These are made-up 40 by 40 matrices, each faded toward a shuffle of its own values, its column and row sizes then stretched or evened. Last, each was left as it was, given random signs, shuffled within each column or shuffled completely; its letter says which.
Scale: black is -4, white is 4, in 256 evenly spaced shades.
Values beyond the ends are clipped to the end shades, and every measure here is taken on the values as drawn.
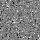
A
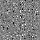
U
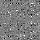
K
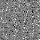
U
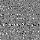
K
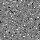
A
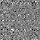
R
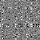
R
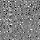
R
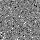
A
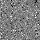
U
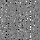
U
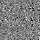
K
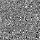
K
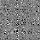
K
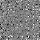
K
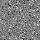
U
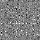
K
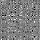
R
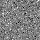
A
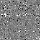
K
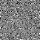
K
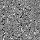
U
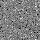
A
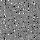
U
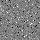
A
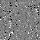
U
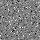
A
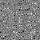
K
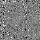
K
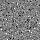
A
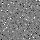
A
